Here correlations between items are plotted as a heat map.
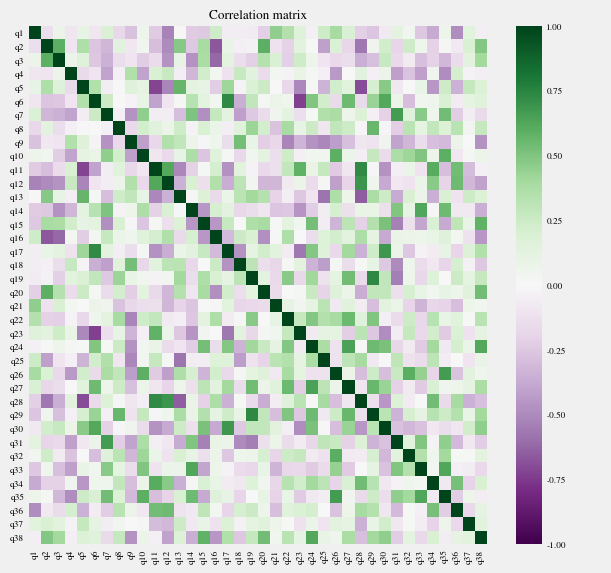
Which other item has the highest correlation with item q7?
q31
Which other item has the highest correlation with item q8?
q29
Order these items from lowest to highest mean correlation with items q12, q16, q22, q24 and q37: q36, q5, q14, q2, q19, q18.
q2, q5, q14, q18, q36, q19
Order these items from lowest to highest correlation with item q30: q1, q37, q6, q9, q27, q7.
q7, q1, q9, q37, q27, q6
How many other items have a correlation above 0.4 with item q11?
5
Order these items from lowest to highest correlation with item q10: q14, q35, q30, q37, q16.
q30, q37, q16, q14, q35
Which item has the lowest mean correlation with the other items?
q9
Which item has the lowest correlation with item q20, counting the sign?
q16
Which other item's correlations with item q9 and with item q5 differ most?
q12
